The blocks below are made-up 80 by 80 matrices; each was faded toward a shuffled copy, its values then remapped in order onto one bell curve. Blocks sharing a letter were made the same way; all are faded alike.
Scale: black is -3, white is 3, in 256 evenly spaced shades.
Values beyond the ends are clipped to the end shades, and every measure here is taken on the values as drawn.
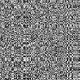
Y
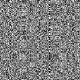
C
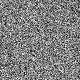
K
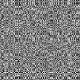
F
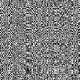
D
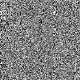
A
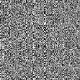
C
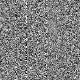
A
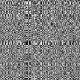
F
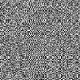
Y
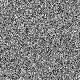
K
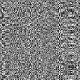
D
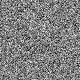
K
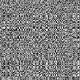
Y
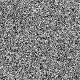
K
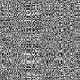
D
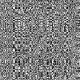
D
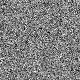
K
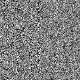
A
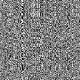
C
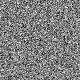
K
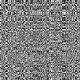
F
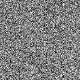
A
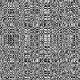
F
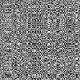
Y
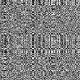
F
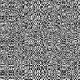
Y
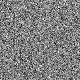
K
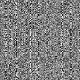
C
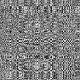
F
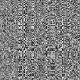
C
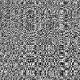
Y
